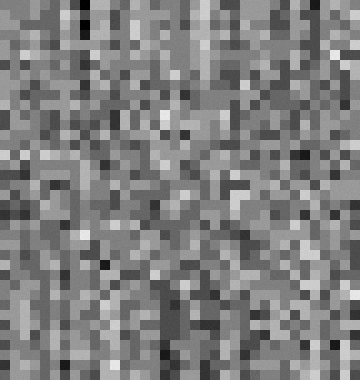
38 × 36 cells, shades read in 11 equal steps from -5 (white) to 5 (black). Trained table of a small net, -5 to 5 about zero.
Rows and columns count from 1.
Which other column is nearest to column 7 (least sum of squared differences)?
21
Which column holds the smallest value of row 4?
14
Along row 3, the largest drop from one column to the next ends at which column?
10
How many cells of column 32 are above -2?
29
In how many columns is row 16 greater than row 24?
15
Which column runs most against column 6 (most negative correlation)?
33
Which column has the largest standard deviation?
9
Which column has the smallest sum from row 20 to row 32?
32
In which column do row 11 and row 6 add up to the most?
35
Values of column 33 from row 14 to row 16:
-1 0 2
